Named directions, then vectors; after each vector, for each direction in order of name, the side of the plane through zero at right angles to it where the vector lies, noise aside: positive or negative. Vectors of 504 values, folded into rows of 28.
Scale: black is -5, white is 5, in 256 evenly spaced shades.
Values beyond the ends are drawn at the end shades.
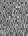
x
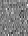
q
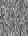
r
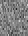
positive, negative, positive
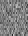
negative, positive, positive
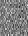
positive, positive, negative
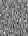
positive, positive, positive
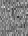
negative, positive, negative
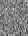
positive, positive, positive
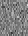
positive, negative, positive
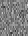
positive, negative, positive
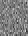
positive, positive, positive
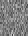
negative, positive, positive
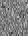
positive, negative, positive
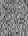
negative, negative, positive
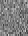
positive, positive, positive
